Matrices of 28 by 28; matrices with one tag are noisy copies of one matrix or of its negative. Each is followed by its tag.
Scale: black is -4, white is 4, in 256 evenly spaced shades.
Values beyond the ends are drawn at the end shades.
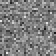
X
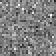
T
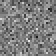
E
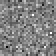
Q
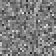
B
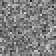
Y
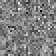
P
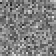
T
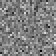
B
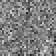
P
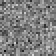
Y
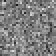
Y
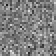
T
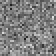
T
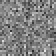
P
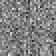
P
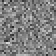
E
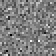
B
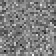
Y
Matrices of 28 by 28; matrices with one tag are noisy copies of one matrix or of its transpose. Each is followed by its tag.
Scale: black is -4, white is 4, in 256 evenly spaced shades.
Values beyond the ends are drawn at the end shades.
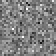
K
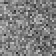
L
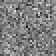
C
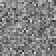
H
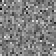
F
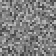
H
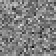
H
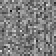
C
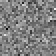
H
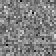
C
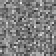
C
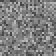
K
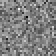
H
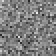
H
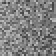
L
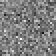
H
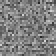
C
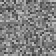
F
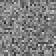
K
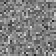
F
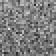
L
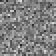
F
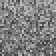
L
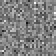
C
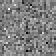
C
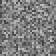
K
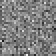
K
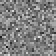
F
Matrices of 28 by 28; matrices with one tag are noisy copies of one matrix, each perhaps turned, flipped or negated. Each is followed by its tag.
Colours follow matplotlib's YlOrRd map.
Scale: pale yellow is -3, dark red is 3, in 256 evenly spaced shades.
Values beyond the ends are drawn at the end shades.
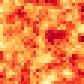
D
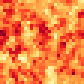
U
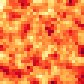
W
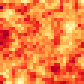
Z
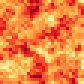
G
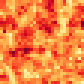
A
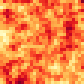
Z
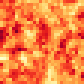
U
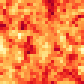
U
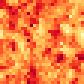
U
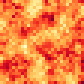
G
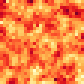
W
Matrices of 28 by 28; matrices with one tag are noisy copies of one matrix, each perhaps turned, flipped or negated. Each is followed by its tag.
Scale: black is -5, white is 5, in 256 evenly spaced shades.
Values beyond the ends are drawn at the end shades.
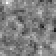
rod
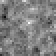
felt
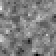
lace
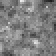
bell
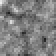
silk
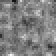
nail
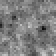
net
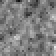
lace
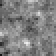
net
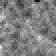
lace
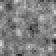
nail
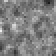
rod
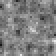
nail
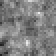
net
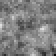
net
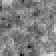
bell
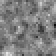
rod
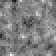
nail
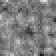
nail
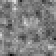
nail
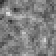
silk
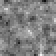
nail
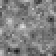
felt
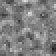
rod
